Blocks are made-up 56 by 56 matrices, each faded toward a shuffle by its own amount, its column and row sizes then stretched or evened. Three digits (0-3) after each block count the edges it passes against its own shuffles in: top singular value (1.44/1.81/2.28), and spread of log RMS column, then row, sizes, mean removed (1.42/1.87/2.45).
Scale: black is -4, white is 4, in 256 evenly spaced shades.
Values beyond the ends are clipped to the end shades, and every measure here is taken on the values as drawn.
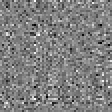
2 1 2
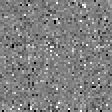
0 1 1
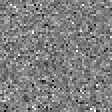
1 0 0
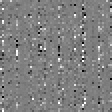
0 3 0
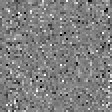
0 2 0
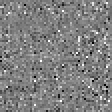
0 2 1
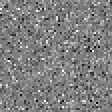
0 0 1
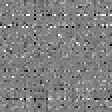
1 1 3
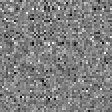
2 0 1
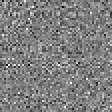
2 0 1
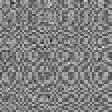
3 0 1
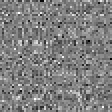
3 1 2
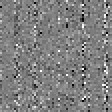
1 3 0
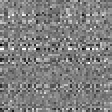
3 1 3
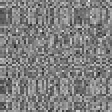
3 0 0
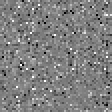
0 0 0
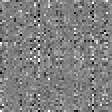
2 3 1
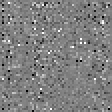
1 2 1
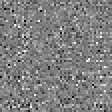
2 1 1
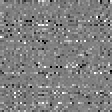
2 0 3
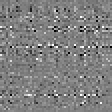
3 2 3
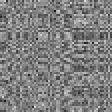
3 1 1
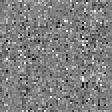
0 2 0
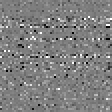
2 0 3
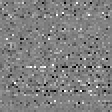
0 0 3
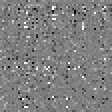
0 2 2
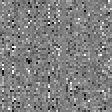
1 3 0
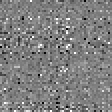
1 2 3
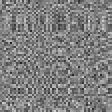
3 2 0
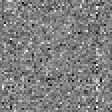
1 1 1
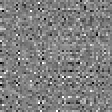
3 2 2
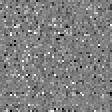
0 1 2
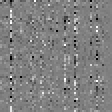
1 3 1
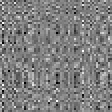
3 3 1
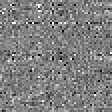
2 1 2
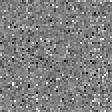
1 1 0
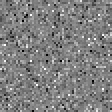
0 0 1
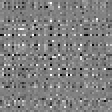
3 1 3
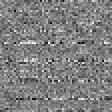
2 0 3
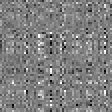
3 3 2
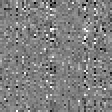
2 3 1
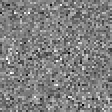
0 0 2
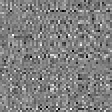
3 0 2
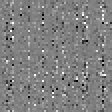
0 3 1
